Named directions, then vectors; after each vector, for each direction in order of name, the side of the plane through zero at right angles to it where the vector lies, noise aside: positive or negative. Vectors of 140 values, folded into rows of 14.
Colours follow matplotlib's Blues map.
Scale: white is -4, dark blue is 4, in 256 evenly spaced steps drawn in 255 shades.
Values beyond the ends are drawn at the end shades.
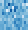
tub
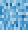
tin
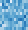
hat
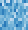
negative, positive, positive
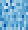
negative, positive, negative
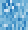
positive, negative, positive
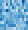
negative, positive, negative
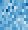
negative, negative, negative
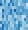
negative, negative, positive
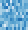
positive, negative, positive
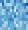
positive, negative, negative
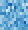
positive, positive, positive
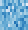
positive, positive, positive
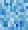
negative, positive, positive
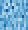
negative, positive, negative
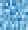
positive, negative, positive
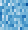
positive, positive, negative
